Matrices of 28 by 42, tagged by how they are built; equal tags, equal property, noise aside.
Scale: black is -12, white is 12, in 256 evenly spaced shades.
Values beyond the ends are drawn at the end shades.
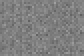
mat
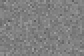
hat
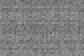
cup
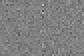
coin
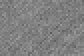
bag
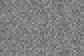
mat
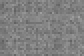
cup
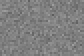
hat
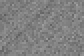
bag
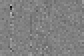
coin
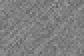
bag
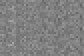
mat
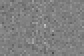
coin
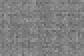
cup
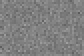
hat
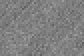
bag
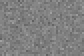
hat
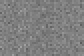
mat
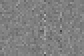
coin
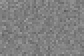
cup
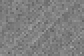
bag
